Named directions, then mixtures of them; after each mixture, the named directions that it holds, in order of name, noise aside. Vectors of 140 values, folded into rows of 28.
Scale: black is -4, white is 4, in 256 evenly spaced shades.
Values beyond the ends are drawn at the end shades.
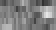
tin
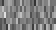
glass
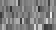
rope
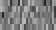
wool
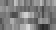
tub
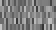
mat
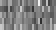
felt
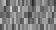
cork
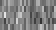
felt, glass, mat.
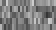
cork, mat, tin.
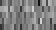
felt.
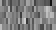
mat, tin, wool.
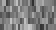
cork, tub.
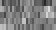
mat, tin, wool.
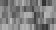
felt, tin, tub.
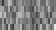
felt, glass.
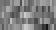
tub, wool.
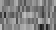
glass, mat, tub.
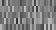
mat.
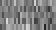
mat, tub.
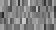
rope, wool.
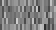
mat, rope.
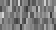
rope, wool.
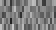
cork, glass, wool.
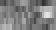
tin.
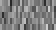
wool.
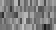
rope, tub, wool.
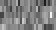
rope, tin, wool.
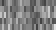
felt, glass, tin.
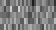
cork.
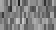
rope, wool.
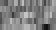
rope, tin, tub.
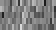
tub, wool.
